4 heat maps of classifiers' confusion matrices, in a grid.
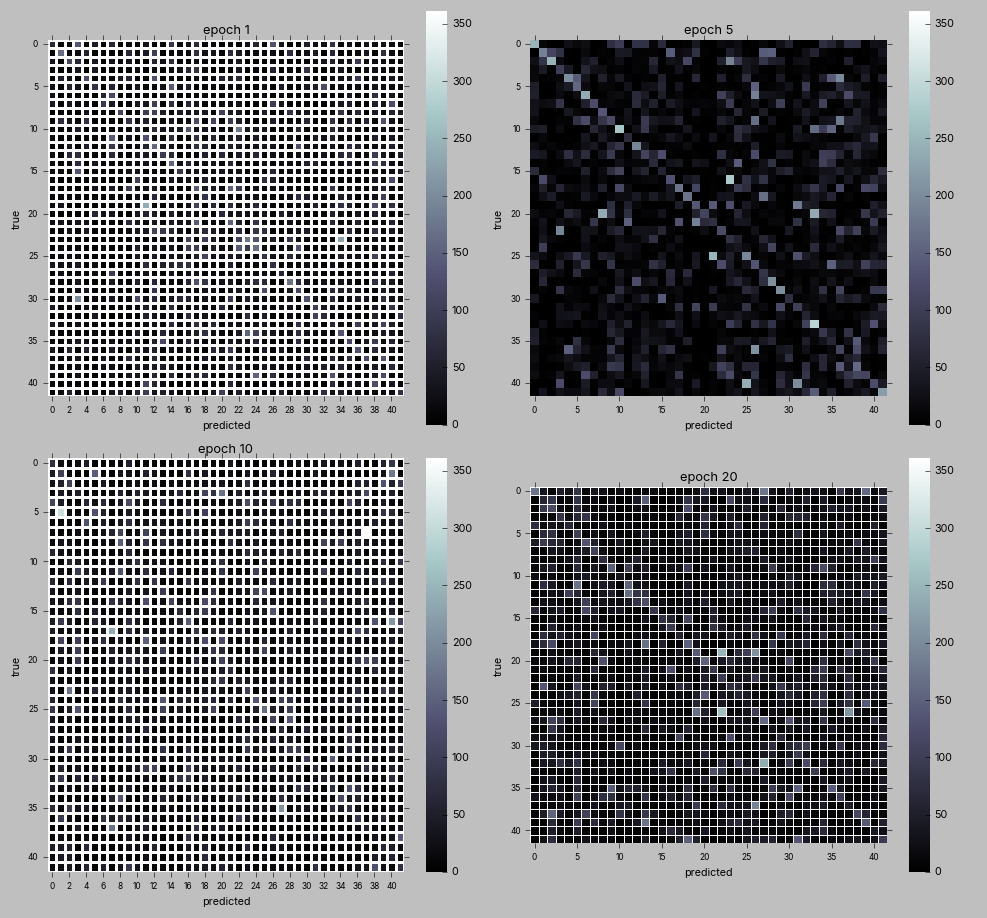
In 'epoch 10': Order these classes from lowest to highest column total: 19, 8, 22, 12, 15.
12, 15, 22, 19, 8
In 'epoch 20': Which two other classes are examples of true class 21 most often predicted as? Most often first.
16, 34
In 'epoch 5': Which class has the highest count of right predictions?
33
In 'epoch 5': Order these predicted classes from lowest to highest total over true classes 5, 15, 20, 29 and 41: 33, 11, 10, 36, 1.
1, 11, 36, 10, 33
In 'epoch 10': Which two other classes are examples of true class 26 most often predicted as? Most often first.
28, 22
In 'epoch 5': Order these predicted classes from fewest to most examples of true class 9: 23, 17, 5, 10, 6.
10, 23, 17, 5, 6
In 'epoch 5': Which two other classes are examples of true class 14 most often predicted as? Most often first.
24, 34
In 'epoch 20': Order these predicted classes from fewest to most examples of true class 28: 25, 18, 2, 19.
19, 25, 18, 2
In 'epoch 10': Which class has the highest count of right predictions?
25
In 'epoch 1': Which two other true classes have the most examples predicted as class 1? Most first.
9, 4
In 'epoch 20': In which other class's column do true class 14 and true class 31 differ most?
6
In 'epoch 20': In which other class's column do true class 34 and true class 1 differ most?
13
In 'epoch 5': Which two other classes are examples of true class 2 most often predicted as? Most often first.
23, 18
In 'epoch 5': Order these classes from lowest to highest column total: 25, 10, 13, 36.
13, 25, 36, 10
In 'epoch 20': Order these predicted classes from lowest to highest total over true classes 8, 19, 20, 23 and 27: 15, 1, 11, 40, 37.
15, 11, 1, 37, 40
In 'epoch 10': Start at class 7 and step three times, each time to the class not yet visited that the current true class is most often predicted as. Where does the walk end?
36
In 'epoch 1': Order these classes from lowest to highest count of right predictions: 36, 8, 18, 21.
18, 8, 36, 21
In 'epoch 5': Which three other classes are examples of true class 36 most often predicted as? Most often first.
26, 4, 38
